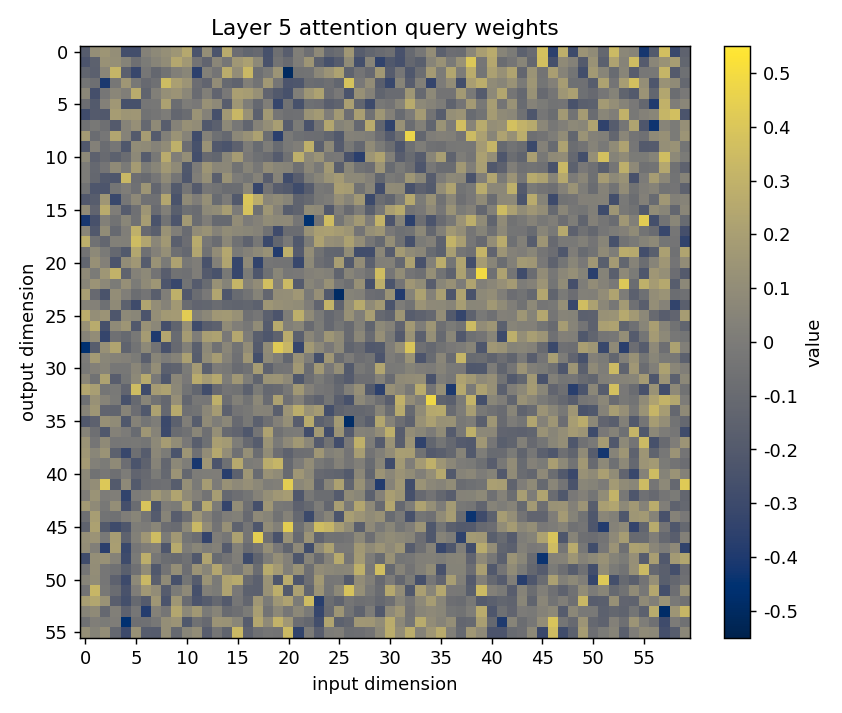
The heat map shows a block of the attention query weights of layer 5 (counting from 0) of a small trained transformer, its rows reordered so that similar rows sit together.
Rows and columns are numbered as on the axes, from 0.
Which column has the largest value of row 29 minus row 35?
26
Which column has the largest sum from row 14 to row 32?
37
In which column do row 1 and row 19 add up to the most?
54
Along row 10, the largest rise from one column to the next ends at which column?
28
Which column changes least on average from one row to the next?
1
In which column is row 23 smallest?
25
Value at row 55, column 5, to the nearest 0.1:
0.1
